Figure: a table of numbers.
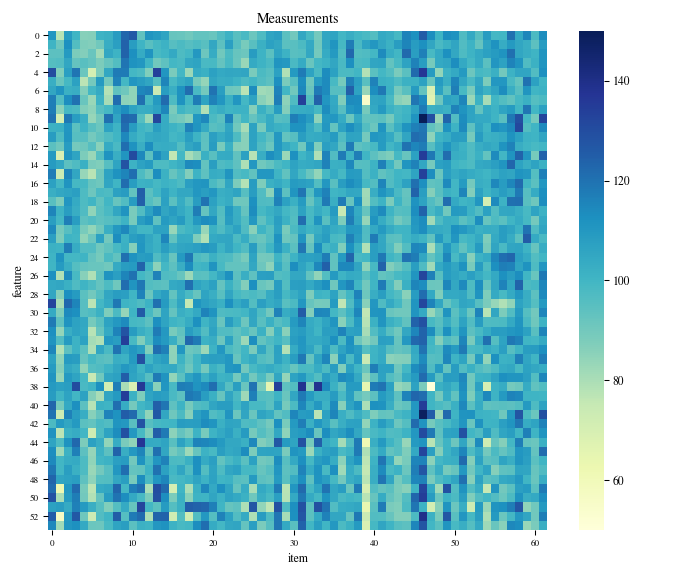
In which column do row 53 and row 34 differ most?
19
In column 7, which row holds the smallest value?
38
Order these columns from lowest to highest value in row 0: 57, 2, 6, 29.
29, 6, 2, 57
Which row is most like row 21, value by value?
8
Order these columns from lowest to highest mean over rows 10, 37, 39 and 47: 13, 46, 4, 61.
4, 61, 13, 46
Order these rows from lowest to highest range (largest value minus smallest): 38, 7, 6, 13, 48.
48, 6, 13, 7, 38
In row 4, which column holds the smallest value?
5
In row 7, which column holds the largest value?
31
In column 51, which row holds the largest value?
43
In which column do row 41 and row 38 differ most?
47
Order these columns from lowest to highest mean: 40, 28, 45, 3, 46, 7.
7, 40, 3, 28, 45, 46
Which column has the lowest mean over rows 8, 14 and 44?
39
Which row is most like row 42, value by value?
17
